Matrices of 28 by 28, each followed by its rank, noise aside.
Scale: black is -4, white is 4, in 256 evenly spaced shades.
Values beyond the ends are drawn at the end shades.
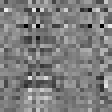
three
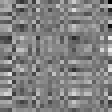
two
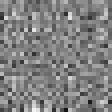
four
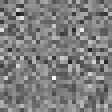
six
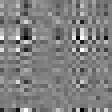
one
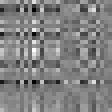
one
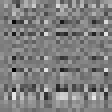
two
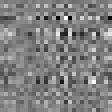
two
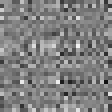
three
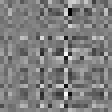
two
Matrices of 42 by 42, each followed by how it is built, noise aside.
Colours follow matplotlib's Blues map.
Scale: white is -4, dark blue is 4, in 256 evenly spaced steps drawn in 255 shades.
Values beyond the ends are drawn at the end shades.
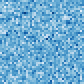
noise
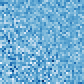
lower triangular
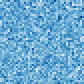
repeating columns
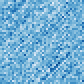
Hankel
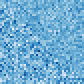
lower triangular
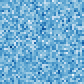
noise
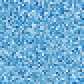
noise
